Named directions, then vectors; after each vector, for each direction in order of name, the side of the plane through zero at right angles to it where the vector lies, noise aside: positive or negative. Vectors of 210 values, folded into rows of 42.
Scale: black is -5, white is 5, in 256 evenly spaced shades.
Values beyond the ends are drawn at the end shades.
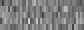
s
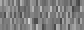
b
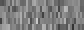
negative, positive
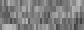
negative, negative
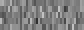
positive, negative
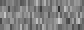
negative, positive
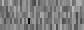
negative, negative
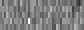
positive, positive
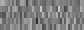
positive, negative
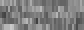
positive, negative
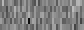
negative, negative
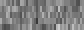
positive, negative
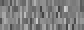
negative, positive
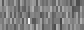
positive, positive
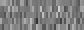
positive, negative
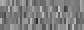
positive, negative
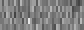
positive, positive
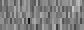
negative, negative
